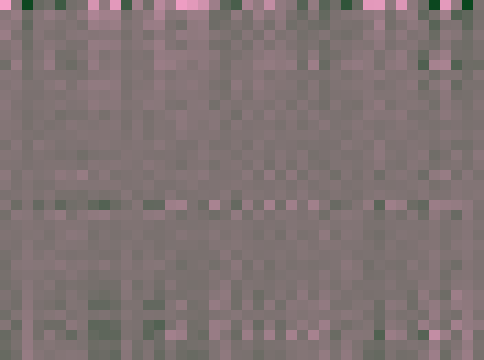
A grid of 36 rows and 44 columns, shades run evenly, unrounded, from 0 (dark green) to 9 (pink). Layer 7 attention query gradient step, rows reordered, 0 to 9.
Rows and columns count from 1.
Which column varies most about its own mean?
40
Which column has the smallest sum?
39
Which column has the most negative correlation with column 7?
16
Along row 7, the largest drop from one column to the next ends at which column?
42
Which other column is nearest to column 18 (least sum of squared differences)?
19
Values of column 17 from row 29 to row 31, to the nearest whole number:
4 4 5
